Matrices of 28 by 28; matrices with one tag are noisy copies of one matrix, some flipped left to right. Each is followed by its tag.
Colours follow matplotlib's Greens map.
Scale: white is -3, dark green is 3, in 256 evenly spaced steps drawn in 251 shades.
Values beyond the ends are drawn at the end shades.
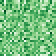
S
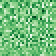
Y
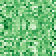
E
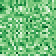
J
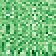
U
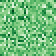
Y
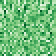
S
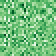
Y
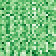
U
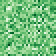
J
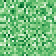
Y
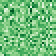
Y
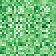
J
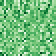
S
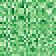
Y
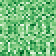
U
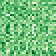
U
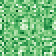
E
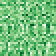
U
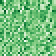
S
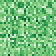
Y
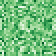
E
